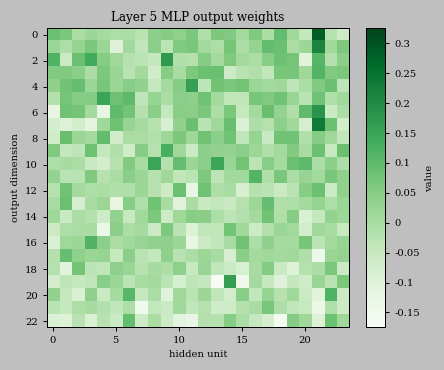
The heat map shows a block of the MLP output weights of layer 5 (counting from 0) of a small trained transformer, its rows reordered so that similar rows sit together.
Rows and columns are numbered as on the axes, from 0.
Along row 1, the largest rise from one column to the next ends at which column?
21
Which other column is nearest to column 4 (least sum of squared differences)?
16
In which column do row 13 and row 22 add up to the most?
6
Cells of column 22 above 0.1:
1
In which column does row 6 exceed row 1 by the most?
5
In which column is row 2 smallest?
20
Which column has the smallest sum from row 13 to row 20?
13
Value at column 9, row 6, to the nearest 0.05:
-0.05
